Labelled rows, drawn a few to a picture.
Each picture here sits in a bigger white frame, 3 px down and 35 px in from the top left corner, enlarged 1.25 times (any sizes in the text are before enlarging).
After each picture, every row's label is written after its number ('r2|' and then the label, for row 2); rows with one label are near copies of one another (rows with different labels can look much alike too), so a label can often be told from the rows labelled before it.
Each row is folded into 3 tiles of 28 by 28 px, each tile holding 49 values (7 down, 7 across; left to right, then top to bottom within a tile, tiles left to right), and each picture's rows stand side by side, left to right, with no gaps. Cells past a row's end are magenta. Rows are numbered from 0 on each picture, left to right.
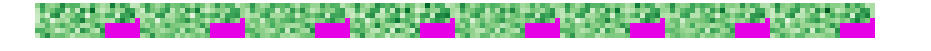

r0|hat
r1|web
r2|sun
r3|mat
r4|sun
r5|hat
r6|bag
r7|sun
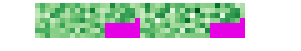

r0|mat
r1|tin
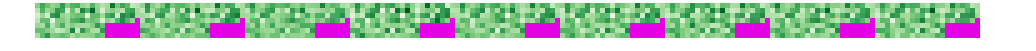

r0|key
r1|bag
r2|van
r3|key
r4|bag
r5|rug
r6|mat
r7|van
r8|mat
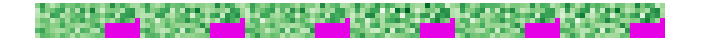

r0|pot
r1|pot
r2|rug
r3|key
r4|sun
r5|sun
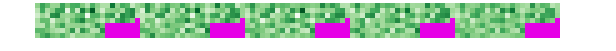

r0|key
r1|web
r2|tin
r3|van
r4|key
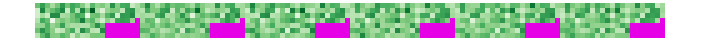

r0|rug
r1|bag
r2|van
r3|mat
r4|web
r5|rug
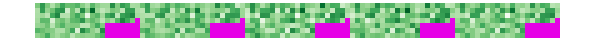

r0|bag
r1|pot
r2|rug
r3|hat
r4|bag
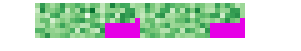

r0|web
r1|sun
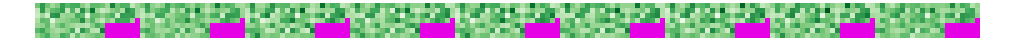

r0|rug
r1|pot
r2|hat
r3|van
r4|hat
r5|van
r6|hat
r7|mat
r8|pot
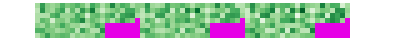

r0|web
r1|pot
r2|rug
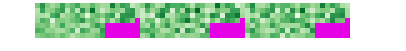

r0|bag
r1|mat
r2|pot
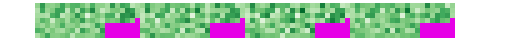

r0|bag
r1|web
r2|hat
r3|key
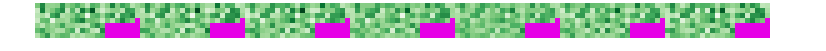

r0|web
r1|bag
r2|mat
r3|tin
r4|van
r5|mat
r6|pot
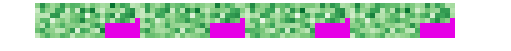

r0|van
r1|pot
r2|tin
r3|sun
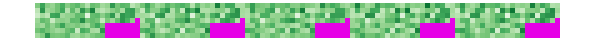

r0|web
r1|van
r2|tin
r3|van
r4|van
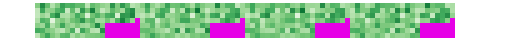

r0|sun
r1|key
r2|key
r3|mat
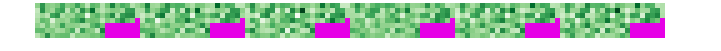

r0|web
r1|hat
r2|pot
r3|bag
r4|mat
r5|mat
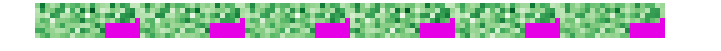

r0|bag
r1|van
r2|bag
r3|pot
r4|mat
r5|web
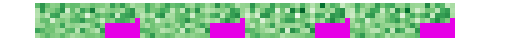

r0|tin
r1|hat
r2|key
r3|key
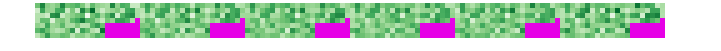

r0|van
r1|rug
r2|bag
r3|pot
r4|web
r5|pot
